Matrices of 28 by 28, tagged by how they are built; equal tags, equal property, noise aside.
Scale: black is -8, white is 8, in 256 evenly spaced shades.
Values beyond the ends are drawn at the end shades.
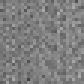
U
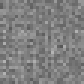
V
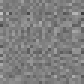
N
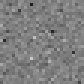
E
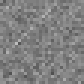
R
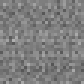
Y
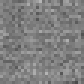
V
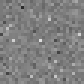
E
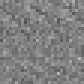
Y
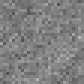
R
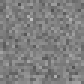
Y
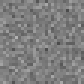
U
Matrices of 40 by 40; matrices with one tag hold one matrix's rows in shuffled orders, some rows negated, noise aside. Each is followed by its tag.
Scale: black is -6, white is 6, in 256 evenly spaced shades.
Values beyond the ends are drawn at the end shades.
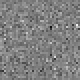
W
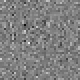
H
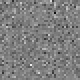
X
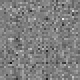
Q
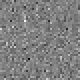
H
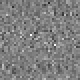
X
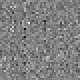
H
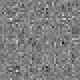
Q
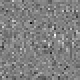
X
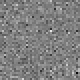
W
